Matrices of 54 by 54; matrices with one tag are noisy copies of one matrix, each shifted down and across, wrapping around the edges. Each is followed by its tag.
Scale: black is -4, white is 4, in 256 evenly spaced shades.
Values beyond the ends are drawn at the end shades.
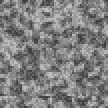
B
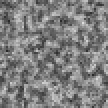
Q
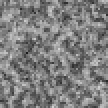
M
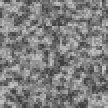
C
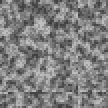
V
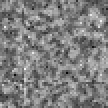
V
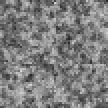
B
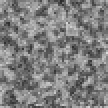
B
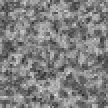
C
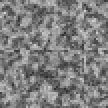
V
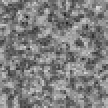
C
